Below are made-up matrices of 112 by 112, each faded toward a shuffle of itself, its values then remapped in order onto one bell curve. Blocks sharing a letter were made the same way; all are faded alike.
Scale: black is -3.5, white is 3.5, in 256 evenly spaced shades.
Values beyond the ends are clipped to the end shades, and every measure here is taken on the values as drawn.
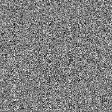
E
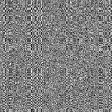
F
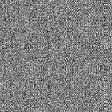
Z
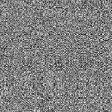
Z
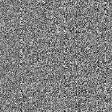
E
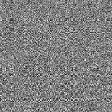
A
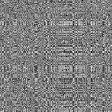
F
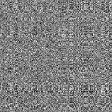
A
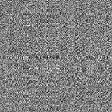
Z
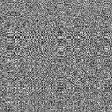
A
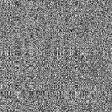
Z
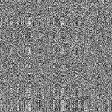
Z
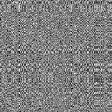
F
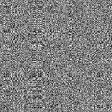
Z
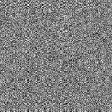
Z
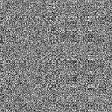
Z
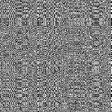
F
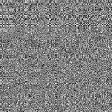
A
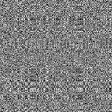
A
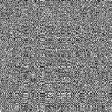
A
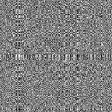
F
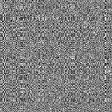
F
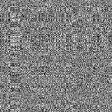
A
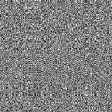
Z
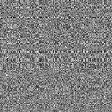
A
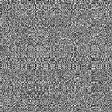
A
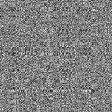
Z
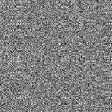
Z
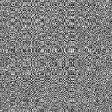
F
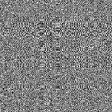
A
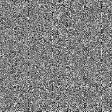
E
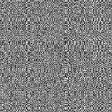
F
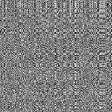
F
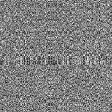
Z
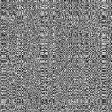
F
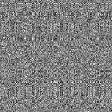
A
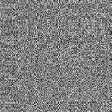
Z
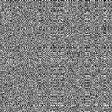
A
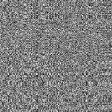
Z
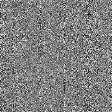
E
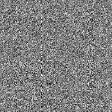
E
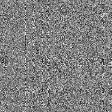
E
